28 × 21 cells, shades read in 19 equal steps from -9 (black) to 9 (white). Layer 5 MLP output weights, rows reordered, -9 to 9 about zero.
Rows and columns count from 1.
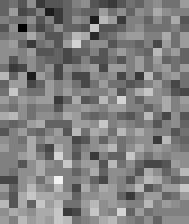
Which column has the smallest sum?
9
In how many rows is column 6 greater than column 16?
13
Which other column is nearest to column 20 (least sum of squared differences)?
1
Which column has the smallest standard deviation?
20
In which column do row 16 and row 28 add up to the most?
12
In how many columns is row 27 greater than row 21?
12
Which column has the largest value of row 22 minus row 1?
5
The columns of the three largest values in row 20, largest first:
7, 15, 4
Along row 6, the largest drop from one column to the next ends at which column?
10
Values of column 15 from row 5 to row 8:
2 -1 0 0
